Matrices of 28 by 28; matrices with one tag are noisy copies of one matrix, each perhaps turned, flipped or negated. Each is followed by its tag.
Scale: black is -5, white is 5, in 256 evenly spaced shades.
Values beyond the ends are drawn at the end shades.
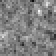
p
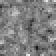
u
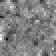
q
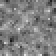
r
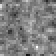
u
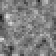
q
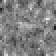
u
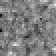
r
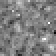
p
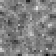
u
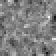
q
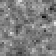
p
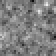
p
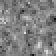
p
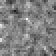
r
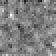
r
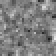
q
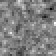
p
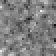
r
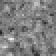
p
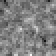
r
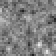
p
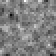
r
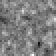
p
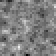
u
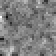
q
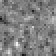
p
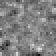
q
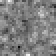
u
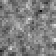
r
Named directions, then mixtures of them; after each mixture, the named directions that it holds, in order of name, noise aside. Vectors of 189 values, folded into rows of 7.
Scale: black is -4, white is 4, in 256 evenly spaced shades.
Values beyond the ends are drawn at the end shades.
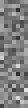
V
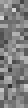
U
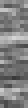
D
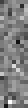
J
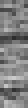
D.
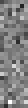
J, V.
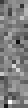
J.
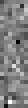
J.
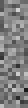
V.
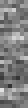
D, U.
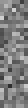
U.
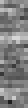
D, J.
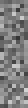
J, V.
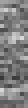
D, U.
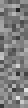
V.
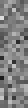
J, U.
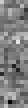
D, J.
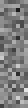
V.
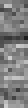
D, U.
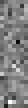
J.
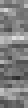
D.
